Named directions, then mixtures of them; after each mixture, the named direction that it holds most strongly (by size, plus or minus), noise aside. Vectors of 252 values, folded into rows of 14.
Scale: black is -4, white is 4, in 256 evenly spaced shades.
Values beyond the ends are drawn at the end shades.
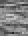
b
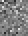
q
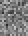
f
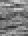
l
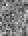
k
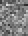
k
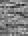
b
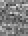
b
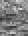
l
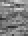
l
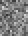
k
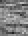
b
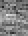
b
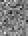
q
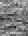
l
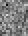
k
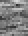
l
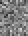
f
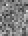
k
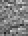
q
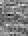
b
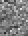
q
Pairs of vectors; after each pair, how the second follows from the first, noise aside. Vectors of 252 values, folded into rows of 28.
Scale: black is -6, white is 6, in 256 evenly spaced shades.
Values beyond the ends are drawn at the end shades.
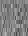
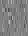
reversed, negated, partly zeroed.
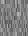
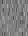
reversed, partly zeroed.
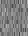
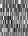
wrapped around, negated, scaled up.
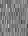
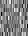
wrapped around, negated, scaled up.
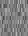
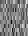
wrapped around, negated, scaled up.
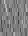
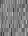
shuffled.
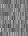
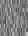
shuffled.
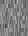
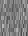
shuffled.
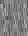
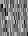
negated, scaled up.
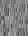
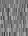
sign-scrambled.
